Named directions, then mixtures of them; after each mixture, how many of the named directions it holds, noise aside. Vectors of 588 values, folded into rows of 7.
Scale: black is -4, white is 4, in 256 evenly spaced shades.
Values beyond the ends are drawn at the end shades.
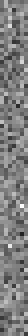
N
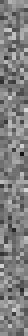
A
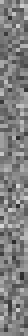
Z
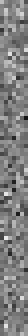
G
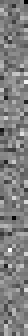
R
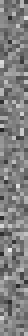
three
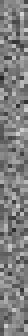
four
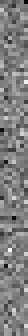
one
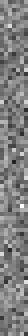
three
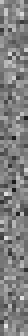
one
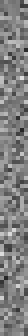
four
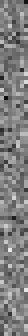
two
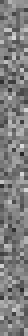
one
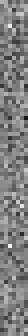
three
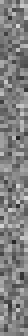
one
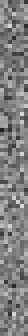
four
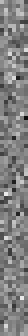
one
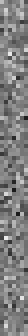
one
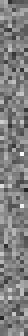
two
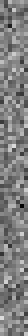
two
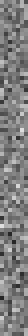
three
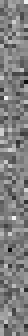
two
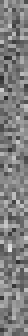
four
